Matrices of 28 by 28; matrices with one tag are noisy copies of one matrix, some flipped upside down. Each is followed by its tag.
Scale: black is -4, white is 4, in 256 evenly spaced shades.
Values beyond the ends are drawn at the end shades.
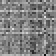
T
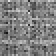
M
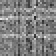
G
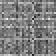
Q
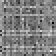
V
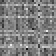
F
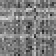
G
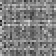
V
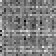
V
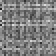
V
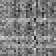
G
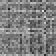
T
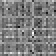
Q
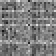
M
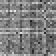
T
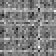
F
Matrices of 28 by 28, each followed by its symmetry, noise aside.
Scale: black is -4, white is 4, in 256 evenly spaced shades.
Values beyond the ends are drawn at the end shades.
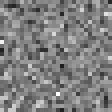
symmetric across the other diagonal.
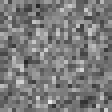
same after a half turn.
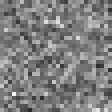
no symmetry.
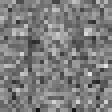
mirrored left to right.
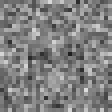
mirrored left to right.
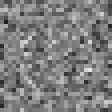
same after a half turn.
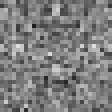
mirrored left to right.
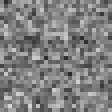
mirrored left to right.
